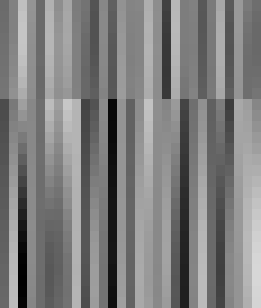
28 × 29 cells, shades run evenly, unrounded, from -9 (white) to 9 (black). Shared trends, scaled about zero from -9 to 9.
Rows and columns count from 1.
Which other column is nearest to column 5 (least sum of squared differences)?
24
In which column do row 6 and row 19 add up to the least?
17
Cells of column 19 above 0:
9
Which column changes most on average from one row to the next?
3
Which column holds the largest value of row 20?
13
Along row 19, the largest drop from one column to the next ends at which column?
14
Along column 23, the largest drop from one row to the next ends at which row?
10
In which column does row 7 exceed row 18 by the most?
19
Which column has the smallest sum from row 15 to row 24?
29
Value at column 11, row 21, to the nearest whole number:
-1
